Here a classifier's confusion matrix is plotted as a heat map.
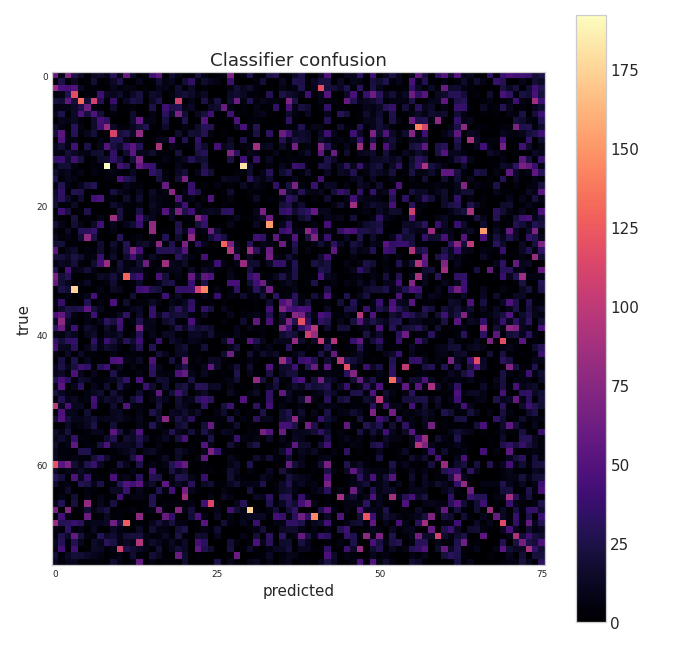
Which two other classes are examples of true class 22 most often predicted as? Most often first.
9, 33
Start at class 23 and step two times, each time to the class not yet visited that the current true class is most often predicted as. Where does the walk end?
3
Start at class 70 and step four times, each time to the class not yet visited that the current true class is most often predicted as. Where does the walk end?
5
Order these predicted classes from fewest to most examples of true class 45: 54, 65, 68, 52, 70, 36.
68, 36, 52, 65, 70, 54
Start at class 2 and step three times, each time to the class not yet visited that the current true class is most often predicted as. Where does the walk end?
11
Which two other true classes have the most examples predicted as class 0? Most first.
60, 51
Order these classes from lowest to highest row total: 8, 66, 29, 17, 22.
17, 22, 66, 8, 29
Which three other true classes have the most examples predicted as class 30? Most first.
67, 27, 41
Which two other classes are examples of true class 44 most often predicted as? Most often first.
65, 35
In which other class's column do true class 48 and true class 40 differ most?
39
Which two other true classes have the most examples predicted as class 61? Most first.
44, 15
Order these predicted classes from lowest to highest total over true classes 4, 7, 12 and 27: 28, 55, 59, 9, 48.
48, 9, 59, 28, 55
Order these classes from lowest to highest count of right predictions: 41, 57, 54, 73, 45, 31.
54, 31, 57, 73, 41, 45
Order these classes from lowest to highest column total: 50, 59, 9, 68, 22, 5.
68, 59, 22, 5, 50, 9
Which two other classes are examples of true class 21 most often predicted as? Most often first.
55, 64
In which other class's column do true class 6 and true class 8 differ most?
56
